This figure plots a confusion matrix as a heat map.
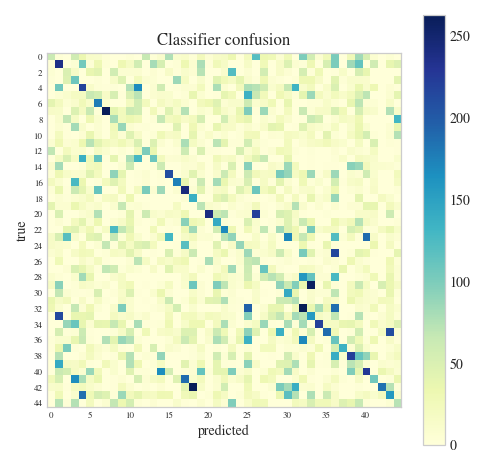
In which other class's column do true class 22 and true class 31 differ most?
8
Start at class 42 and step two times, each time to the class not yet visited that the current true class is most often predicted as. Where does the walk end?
36
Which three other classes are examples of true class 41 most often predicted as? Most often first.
17, 3, 4
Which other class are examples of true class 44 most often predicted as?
23
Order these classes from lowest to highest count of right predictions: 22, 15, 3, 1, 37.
3, 37, 22, 15, 1
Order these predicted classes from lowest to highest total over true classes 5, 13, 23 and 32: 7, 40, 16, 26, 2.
7, 16, 26, 2, 40
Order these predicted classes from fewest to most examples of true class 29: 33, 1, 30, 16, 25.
16, 25, 30, 1, 33
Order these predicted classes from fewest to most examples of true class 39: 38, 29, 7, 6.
6, 7, 29, 38
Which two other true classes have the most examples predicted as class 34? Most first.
32, 8
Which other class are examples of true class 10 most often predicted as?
44
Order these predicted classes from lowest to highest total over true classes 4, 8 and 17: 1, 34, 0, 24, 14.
0, 34, 24, 1, 14
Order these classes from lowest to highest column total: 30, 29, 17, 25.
29, 17, 30, 25
